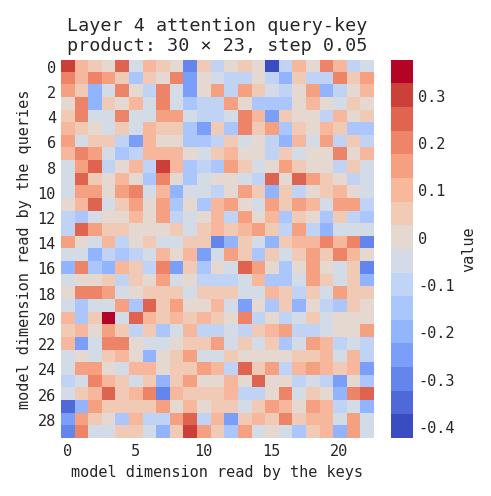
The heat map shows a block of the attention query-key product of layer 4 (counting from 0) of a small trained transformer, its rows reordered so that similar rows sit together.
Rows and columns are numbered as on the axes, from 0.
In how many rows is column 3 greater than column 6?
16
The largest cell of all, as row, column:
20, 3
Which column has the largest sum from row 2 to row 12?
7
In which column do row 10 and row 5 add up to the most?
13
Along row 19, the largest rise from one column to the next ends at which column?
6
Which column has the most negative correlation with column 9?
0
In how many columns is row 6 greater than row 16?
9
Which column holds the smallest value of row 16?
22
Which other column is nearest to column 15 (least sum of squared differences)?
11
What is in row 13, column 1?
0.25
